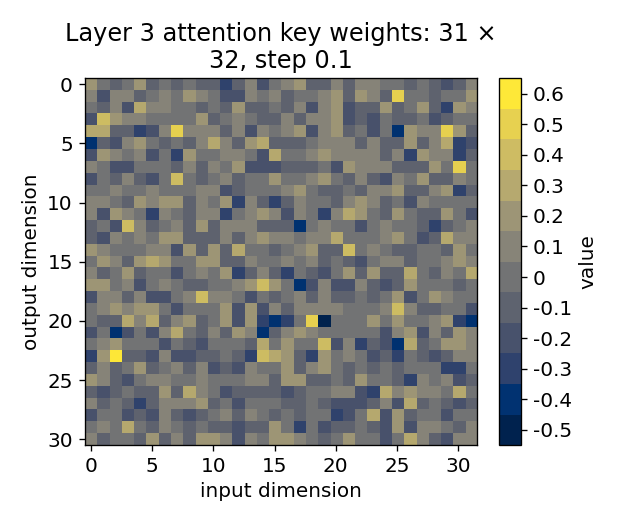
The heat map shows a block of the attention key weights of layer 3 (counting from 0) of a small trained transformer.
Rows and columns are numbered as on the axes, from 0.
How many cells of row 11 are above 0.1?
6
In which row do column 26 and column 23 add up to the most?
16
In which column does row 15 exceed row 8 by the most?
5
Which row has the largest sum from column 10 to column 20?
13
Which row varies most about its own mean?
20
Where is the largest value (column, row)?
2, 23
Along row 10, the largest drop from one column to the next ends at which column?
12
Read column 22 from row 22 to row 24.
-0.3 0 0
